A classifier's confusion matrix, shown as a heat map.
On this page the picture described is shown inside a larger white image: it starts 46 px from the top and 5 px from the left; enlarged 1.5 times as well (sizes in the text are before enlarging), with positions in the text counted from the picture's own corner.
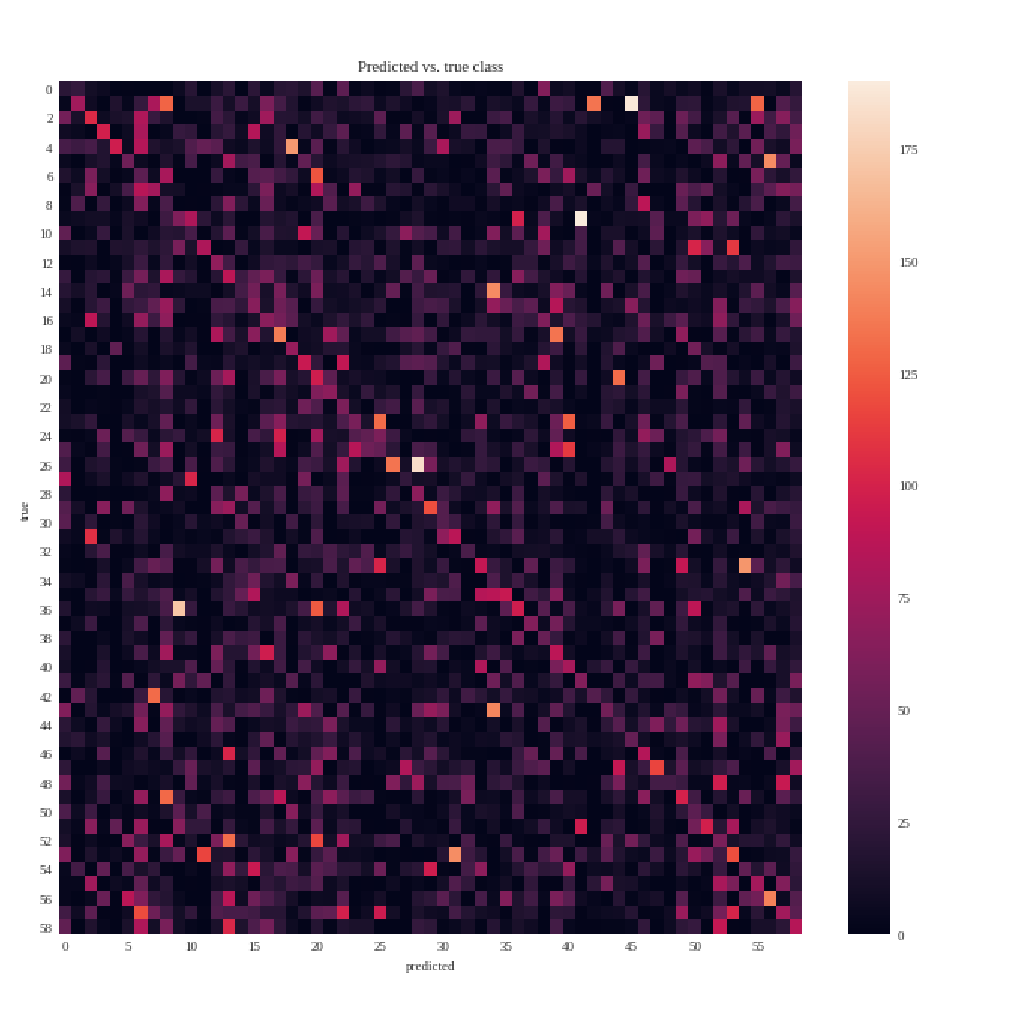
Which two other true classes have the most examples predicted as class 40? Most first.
23, 25
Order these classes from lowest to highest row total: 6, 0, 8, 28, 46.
0, 28, 8, 46, 6
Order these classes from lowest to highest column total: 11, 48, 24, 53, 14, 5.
48, 11, 24, 14, 5, 53
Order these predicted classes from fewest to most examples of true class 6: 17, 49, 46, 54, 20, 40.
54, 49, 17, 46, 40, 20
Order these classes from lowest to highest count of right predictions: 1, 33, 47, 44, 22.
44, 22, 1, 33, 47
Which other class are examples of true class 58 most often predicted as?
13
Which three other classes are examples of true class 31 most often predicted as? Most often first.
2, 30, 50
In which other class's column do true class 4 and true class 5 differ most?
18
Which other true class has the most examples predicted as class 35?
56
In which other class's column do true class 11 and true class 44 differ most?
53
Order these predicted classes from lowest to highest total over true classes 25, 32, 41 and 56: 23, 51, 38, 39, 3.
38, 51, 23, 3, 39
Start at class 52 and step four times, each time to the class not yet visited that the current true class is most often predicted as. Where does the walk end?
21
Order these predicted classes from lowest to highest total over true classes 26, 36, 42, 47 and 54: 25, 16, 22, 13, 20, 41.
41, 25, 16, 13, 22, 20
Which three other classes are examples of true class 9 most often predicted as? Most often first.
41, 36, 10
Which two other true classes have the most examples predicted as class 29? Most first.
54, 43
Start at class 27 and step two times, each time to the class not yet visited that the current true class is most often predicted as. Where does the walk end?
19
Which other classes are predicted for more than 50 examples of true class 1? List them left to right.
7, 8, 16, 42, 45, 55
